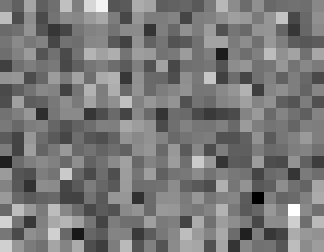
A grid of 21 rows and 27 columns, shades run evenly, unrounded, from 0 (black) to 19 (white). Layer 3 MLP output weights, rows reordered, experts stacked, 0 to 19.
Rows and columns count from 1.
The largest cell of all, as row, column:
18, 25
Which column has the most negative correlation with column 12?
17
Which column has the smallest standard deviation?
26
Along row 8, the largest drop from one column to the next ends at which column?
22
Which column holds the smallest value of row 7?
11
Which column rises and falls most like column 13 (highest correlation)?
6
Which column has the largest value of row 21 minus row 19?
16
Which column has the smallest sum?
4
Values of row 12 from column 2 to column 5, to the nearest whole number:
5 11 8 7
